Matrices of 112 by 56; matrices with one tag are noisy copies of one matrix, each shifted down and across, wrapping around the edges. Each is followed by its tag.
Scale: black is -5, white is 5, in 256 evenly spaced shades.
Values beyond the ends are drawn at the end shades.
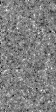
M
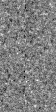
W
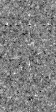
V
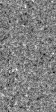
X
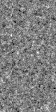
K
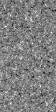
K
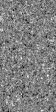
K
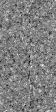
W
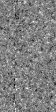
W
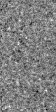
X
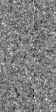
W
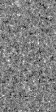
K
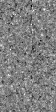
W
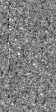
W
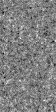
M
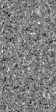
K
